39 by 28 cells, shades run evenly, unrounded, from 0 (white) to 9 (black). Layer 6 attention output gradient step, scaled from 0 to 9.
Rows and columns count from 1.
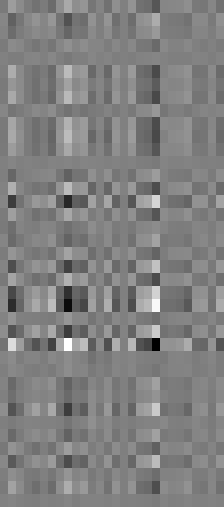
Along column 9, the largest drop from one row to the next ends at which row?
27
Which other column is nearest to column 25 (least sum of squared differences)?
26
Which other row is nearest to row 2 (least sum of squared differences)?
36
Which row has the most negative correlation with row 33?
28
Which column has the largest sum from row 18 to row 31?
9
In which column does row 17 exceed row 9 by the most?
20
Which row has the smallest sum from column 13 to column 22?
24
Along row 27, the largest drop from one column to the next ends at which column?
21
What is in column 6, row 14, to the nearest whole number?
4
